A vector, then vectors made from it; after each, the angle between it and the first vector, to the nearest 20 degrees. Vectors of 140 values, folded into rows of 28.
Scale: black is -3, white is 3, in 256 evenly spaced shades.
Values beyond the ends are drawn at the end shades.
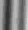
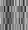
60 degrees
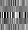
80 degrees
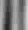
20 degrees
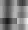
40 degrees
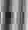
20 degrees
